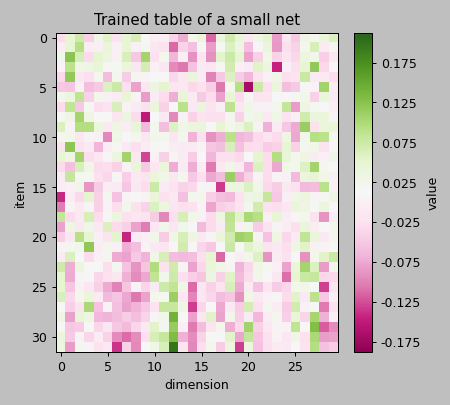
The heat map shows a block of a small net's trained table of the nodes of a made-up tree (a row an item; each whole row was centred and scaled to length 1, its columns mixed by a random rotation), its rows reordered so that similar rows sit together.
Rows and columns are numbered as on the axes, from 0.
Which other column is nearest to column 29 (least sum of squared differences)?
15
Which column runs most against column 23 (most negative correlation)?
9
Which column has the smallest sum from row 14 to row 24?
7
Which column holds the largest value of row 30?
12
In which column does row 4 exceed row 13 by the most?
1
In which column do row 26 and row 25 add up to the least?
14
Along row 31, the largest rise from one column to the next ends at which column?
20
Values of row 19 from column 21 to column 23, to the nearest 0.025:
-0.05 -0.025 0
